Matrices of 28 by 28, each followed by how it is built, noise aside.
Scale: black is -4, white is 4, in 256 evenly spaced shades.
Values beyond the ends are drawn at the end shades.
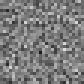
noise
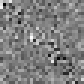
banded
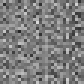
repeating rows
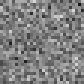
noise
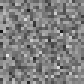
repeating rows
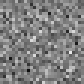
noise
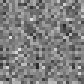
repeating columns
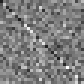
diagonal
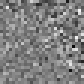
upper triangular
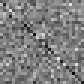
diagonal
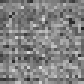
blocks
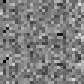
repeating rows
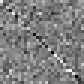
diagonal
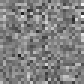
low rank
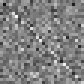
diagonal
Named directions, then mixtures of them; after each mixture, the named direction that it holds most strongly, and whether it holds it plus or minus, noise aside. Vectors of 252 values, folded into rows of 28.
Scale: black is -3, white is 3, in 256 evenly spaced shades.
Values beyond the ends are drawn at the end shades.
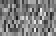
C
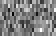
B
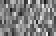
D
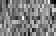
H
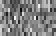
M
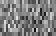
C, minus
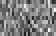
H, plus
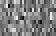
C, minus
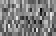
C, minus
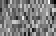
H, plus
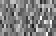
D, plus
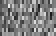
C, plus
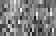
M, minus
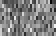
M, plus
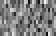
D, minus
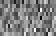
C, plus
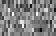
B, minus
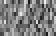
D, minus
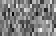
B, plus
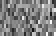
H, plus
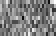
H, minus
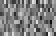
D, minus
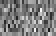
C, plus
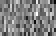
C, minus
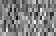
C, plus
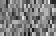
H, plus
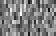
D, minus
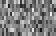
B, minus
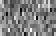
M, plus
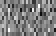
M, plus
